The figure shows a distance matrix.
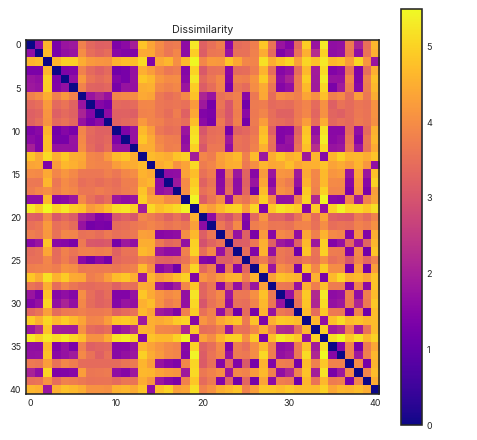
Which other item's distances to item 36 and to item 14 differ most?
2
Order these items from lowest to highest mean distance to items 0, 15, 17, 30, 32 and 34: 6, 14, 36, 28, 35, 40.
28, 35, 36, 6, 14, 40
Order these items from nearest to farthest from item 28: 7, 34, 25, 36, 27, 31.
31, 25, 7, 36, 27, 34
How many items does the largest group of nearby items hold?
16
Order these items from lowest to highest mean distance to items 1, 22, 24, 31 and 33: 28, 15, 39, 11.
39, 28, 15, 11
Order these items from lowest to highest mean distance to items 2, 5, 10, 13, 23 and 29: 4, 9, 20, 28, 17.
4, 20, 9, 28, 17
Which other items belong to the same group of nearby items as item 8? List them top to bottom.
6, 7, 9, 20, 21, 25
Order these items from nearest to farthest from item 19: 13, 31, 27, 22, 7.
27, 13, 7, 22, 31
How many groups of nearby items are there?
5
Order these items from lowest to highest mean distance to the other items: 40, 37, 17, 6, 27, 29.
29, 37, 17, 6, 27, 40
